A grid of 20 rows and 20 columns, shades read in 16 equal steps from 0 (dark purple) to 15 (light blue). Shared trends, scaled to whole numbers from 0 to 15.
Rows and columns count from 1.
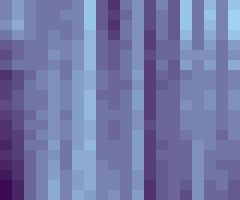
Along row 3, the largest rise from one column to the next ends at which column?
16
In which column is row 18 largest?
8
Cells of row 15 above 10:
4
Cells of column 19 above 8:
4
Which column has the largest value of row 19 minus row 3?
10
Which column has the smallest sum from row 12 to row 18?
1
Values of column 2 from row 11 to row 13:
6 5 5
